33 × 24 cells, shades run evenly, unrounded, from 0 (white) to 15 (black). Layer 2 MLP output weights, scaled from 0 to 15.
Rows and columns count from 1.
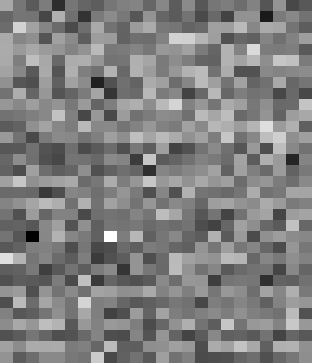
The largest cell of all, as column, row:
3, 22
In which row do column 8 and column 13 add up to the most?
24
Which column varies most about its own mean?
9
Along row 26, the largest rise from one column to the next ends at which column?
8
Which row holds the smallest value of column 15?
4
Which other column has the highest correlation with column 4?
18
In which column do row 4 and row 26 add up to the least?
15
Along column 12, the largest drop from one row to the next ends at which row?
17
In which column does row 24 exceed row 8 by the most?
12
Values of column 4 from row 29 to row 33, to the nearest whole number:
8 4 9 5 7
